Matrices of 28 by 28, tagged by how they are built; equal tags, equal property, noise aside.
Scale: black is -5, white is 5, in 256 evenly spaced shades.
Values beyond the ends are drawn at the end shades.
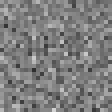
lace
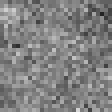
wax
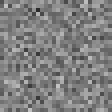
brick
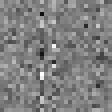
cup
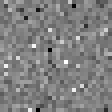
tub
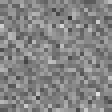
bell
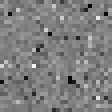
tub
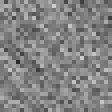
bell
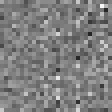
cup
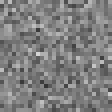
lace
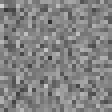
brick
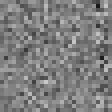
cup
